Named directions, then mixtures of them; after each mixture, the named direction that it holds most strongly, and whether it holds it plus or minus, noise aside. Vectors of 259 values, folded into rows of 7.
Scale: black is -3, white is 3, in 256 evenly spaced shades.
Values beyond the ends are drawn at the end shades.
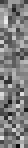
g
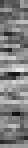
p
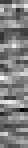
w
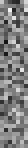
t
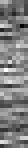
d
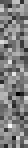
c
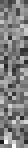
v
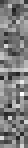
g, plus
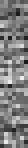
d, plus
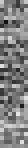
t, plus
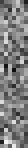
v, plus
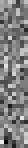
v, minus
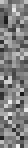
g, minus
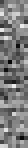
d, minus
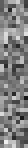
v, plus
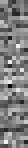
d, plus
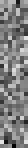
v, minus
